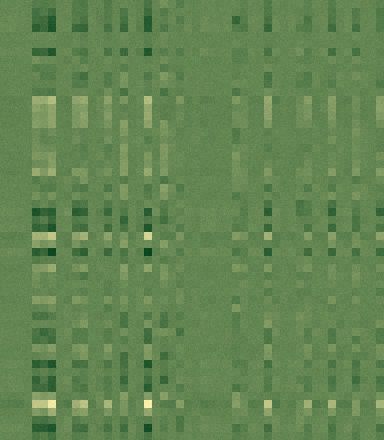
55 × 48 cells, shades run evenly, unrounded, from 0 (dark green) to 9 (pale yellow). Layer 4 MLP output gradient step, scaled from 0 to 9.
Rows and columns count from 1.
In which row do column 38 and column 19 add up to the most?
51
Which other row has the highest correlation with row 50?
20
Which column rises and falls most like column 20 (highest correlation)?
25
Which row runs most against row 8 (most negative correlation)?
23
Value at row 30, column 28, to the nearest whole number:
3
